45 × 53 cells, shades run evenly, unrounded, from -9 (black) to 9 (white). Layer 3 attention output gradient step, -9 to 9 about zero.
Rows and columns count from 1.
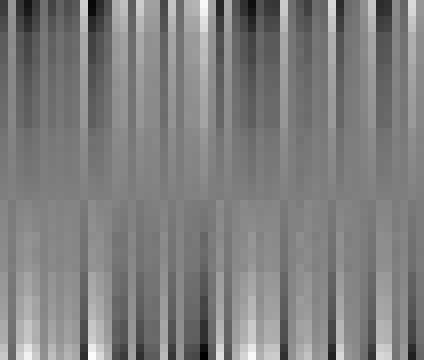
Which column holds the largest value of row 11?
26
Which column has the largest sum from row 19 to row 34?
12
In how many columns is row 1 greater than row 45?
20
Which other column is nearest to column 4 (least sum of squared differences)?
32
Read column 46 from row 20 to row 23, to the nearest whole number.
0 0 0 0
